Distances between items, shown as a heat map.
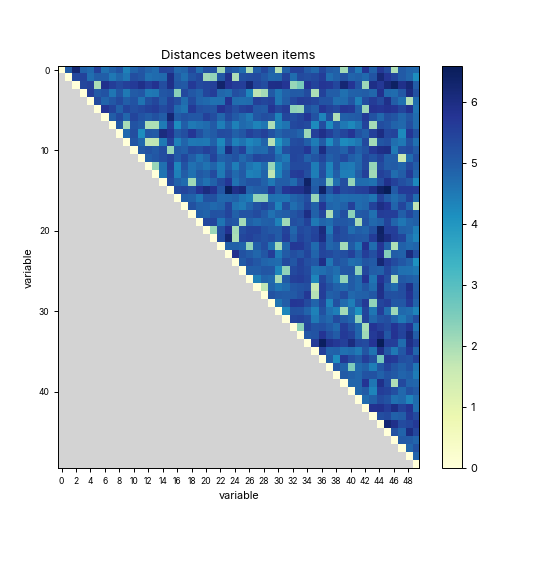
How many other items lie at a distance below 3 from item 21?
3
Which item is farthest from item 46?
2
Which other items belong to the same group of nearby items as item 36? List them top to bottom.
44
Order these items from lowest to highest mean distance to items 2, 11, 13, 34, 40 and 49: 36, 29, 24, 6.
29, 24, 6, 36
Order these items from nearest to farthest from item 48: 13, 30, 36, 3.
30, 36, 13, 3
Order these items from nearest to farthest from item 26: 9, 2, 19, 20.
9, 19, 20, 2
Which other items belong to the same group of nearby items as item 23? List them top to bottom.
45
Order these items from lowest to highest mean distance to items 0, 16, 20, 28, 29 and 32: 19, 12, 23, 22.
12, 22, 19, 23
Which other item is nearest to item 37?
18
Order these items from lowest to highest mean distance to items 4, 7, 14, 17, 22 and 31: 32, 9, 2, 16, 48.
9, 48, 16, 32, 2
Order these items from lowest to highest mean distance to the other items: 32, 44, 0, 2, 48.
0, 32, 48, 2, 44
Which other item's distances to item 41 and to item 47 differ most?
11
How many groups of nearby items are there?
15
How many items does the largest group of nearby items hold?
6
